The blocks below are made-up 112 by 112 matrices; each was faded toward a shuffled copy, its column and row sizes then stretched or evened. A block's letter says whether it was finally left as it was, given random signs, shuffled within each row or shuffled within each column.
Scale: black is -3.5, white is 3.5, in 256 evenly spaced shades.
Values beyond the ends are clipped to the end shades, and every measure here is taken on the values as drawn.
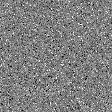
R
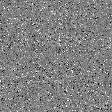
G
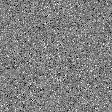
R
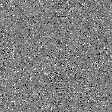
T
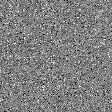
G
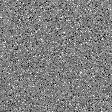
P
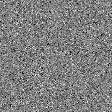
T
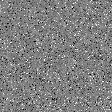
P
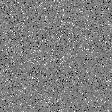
G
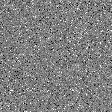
P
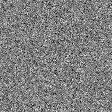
R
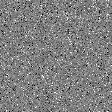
G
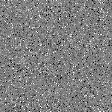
T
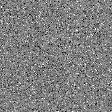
G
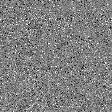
G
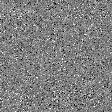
G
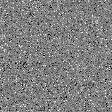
P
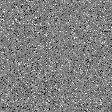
G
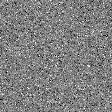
G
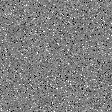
P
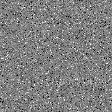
T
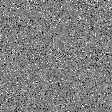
P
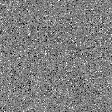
T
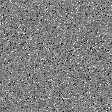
P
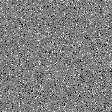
T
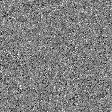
R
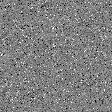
P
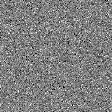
T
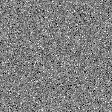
R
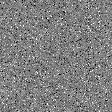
R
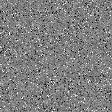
G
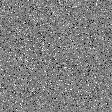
P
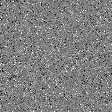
R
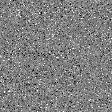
G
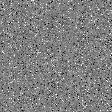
R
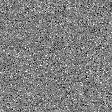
P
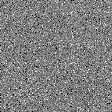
G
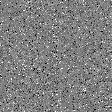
R
